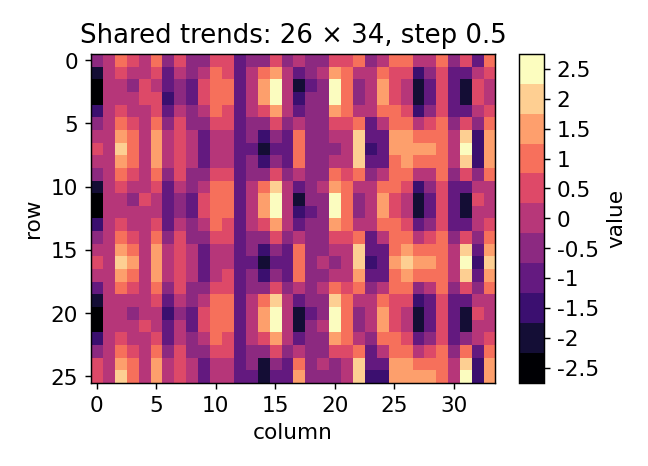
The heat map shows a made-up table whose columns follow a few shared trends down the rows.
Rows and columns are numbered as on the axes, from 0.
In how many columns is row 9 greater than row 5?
2
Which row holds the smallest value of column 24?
25
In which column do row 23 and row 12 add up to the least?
0
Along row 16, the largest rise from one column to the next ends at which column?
33
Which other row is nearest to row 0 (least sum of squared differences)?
9
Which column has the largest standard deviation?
31
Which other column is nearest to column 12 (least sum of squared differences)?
18
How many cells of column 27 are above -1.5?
16
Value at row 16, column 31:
2.5
